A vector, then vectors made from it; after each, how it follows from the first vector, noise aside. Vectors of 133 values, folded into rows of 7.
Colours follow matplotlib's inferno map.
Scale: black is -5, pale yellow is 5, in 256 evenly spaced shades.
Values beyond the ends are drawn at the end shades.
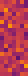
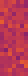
shrunk.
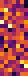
scaled up.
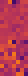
wrapped around, negated, partly zeroed.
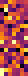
reversed, negated, scaled up.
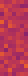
shrunk.
